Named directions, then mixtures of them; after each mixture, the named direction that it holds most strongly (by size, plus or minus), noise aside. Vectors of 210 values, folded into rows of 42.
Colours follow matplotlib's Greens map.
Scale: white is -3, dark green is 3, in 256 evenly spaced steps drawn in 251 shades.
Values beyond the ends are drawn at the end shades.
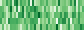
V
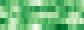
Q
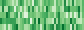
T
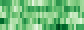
Q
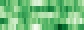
Q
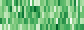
V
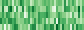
T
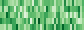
T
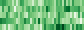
T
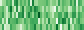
V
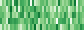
V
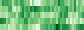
Q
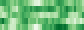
Q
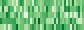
T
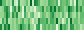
V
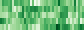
Q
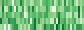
T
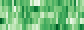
Q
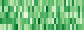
T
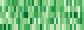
T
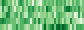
T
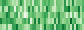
T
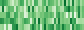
T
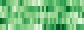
Q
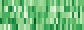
T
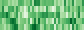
T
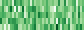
V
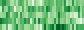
T
